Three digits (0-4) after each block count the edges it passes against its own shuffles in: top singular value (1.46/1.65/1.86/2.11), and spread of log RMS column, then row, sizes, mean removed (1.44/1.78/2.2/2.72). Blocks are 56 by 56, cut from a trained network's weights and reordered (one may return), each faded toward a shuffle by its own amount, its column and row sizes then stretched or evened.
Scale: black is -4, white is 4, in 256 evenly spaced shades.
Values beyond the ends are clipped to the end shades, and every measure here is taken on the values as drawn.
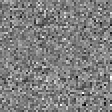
1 1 1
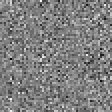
0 3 1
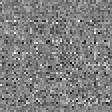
1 2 3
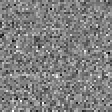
0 0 2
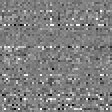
3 1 4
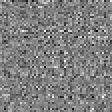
4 1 4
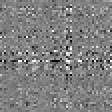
4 3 4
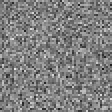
2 1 0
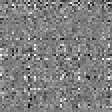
3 3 4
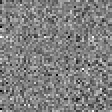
3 2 2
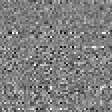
2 2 4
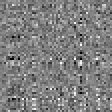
4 3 3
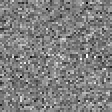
1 0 2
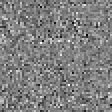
1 1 3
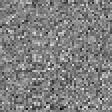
3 0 2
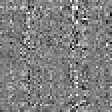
3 4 2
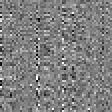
4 4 1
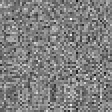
4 2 0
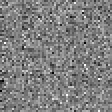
0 2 0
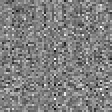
3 3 1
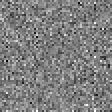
2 2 1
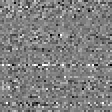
2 0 4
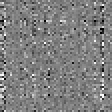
4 4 2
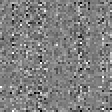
0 4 2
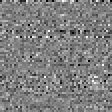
1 0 4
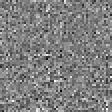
0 2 2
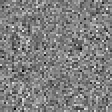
1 2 0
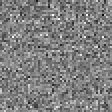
2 0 2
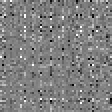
1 4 3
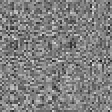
4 2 0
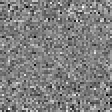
1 1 3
